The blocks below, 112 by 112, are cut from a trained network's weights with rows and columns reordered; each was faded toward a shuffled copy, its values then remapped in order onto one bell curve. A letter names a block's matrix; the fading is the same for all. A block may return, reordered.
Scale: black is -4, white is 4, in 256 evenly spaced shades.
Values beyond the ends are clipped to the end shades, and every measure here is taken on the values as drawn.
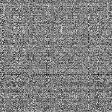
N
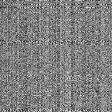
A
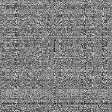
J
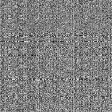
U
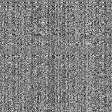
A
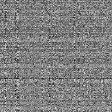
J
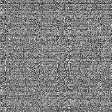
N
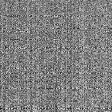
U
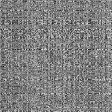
A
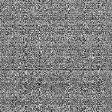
N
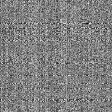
U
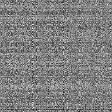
J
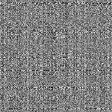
U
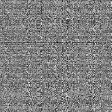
N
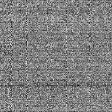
N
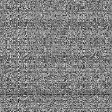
J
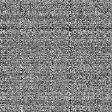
J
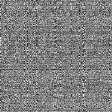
J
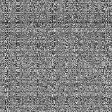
J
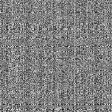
U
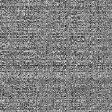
J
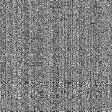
A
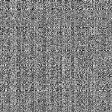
A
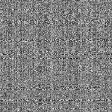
U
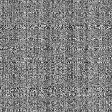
A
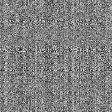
U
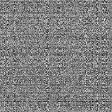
N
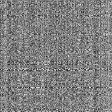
U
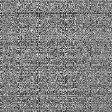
J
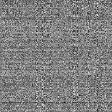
N
